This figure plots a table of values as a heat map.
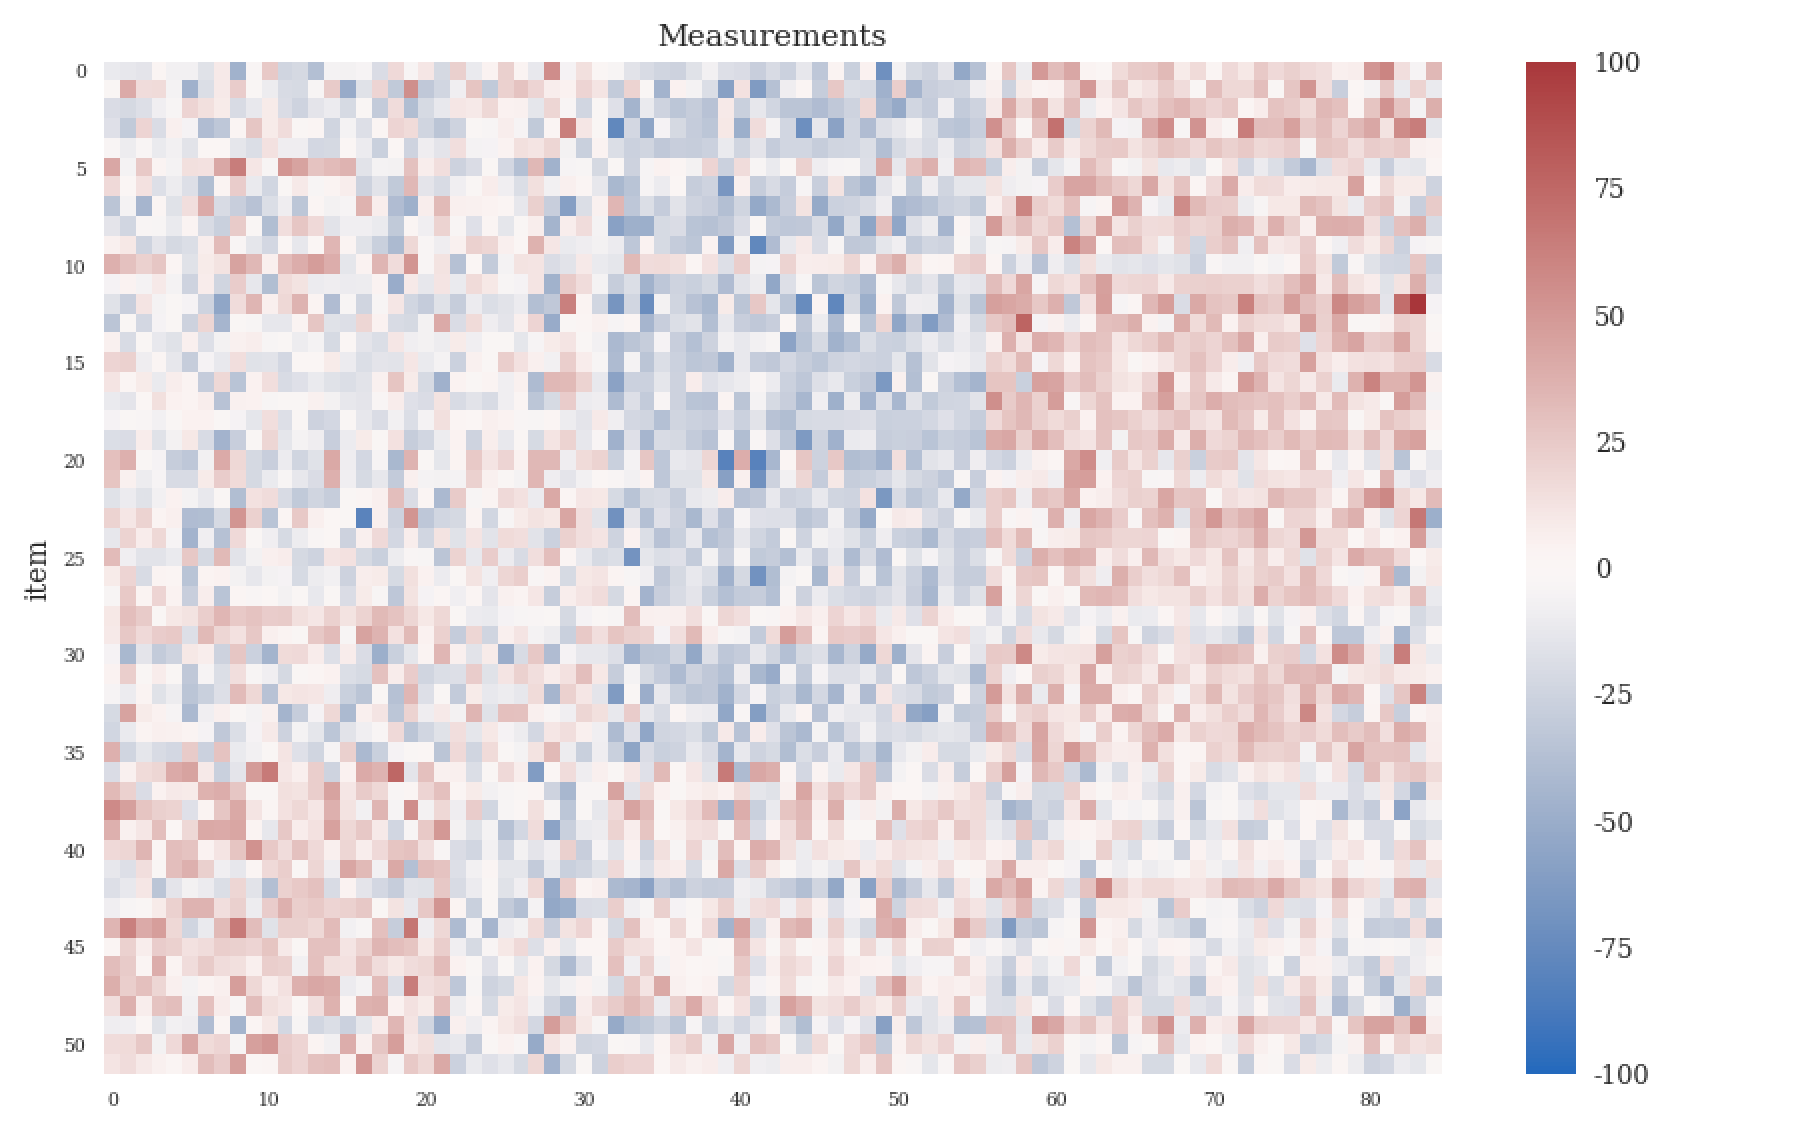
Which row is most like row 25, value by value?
35
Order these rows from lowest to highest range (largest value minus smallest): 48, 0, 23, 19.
48, 19, 0, 23
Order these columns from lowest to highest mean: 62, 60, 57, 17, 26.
26, 17, 57, 60, 62
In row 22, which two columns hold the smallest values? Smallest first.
49, 54
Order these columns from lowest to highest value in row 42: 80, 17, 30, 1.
17, 1, 30, 80
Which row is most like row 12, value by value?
3
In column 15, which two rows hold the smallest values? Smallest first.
1, 33
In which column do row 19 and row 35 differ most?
7
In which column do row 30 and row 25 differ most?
58
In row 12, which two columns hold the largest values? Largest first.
83, 82
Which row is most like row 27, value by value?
24
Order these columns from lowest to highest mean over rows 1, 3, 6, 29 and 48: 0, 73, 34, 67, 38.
38, 34, 0, 67, 73
